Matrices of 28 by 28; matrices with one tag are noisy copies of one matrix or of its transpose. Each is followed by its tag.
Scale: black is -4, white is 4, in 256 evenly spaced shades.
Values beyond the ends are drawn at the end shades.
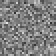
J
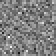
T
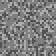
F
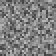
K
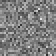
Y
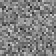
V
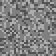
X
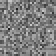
J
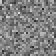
K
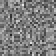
J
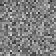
T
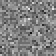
V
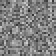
Y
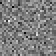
T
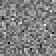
X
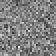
T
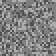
V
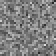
K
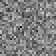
F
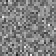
F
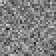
K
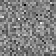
T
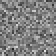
F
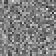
J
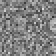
V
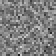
K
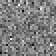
F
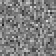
K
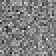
Y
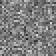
Y
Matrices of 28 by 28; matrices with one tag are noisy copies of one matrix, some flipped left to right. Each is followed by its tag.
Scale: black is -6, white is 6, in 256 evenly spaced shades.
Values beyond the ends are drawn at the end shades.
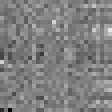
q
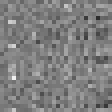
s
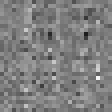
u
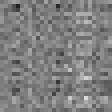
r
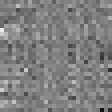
q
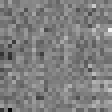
q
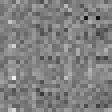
s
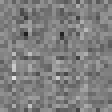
u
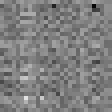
r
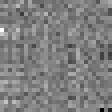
q
